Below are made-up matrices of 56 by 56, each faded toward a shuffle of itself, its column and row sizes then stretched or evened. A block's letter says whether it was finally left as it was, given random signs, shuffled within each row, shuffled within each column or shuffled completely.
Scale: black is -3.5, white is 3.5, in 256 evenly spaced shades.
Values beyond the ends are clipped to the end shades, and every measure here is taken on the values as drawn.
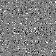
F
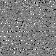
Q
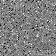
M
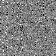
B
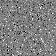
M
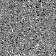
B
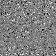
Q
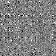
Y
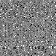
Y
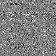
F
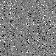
B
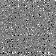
F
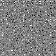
F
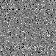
Q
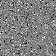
B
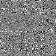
F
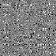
Y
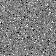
M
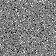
M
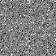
B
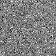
Q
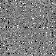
F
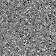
B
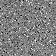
M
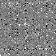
F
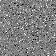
M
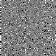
Y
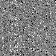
B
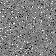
M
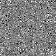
F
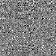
Y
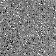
B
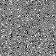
F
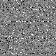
Q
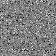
Q
